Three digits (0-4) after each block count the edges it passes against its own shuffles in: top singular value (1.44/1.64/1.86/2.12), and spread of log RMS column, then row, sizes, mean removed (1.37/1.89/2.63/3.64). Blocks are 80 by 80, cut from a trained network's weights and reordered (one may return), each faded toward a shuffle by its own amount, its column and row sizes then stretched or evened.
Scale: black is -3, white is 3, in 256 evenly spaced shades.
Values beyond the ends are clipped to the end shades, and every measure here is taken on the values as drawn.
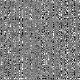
0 4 2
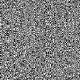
3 3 0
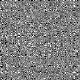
2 3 3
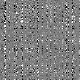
2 4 3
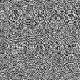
4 0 2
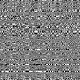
4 0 4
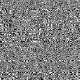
2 1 3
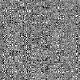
3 3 2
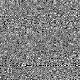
2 0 3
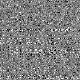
0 2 3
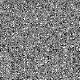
1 2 2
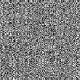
4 2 1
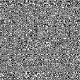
2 1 4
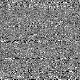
1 0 3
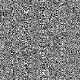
3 3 0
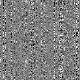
2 4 1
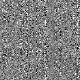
1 3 0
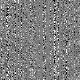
0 4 0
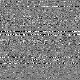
2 0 4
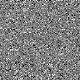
0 1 2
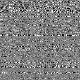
0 1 4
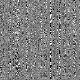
1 4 1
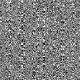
2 3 0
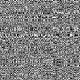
4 0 3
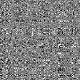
3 2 3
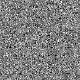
0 1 2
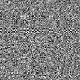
3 2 2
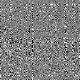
2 3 3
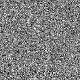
1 0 1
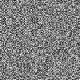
4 1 0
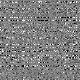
0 2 4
